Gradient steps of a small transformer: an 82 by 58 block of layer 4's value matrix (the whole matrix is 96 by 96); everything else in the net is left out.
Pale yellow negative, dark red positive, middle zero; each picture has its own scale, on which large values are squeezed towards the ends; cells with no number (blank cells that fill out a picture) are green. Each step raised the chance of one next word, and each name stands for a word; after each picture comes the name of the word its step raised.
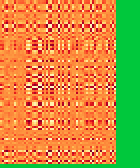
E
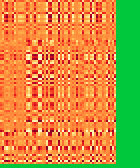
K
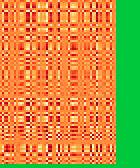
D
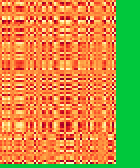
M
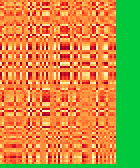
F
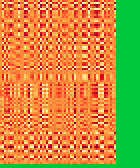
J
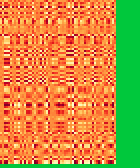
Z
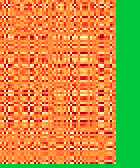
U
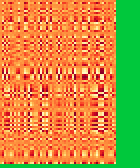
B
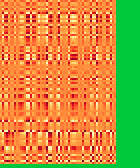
K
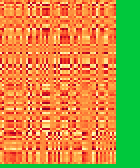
U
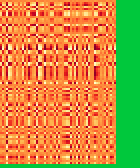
F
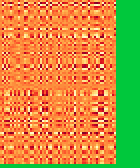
U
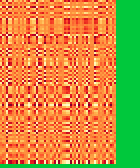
Z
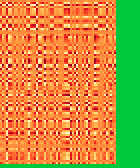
U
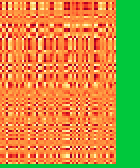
J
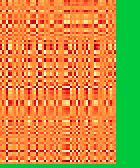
E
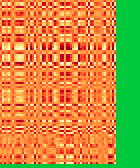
F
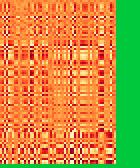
K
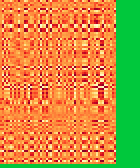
E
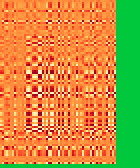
B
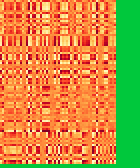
K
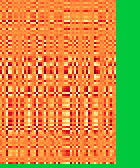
B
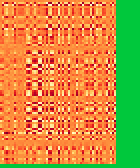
U
